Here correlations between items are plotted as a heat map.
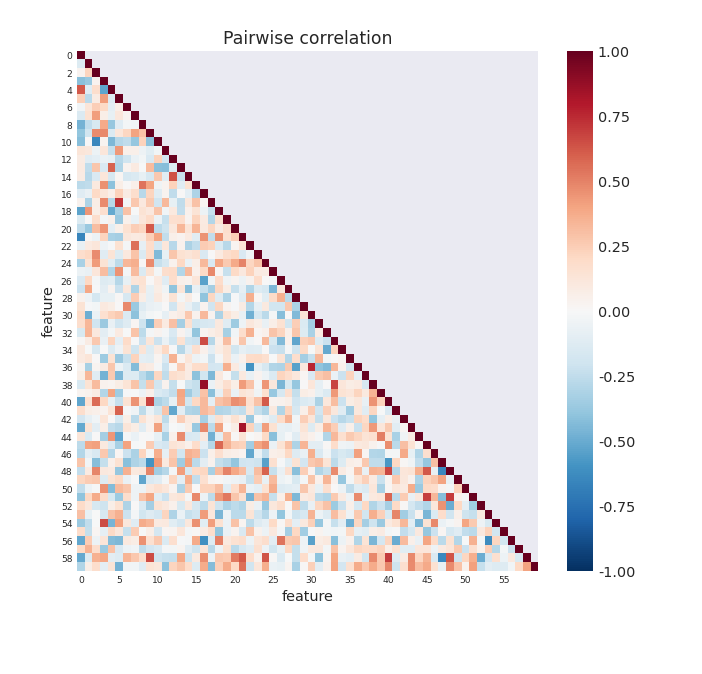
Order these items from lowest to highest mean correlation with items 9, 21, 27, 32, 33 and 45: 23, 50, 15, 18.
15, 23, 50, 18
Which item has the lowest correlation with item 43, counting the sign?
0
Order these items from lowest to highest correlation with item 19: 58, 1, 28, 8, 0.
28, 0, 1, 8, 58
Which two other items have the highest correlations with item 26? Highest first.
56, 28
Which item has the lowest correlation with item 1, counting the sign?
30
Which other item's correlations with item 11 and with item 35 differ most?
5
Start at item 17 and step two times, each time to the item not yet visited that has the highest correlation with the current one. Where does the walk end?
41
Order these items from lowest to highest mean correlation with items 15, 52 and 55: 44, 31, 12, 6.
6, 44, 31, 12
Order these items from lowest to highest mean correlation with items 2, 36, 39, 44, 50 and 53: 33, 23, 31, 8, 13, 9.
31, 8, 23, 9, 13, 33
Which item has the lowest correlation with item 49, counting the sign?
8
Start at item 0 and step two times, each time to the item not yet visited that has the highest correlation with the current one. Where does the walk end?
13
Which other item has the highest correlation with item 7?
22
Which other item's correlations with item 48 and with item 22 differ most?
51
